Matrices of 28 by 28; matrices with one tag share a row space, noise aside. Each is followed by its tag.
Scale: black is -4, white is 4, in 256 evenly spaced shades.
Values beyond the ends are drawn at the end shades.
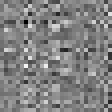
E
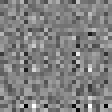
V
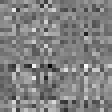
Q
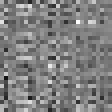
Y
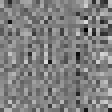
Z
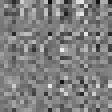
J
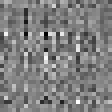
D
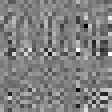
Z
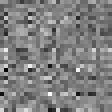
Y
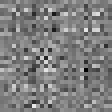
Q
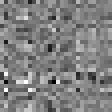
Y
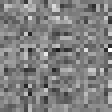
E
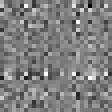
V
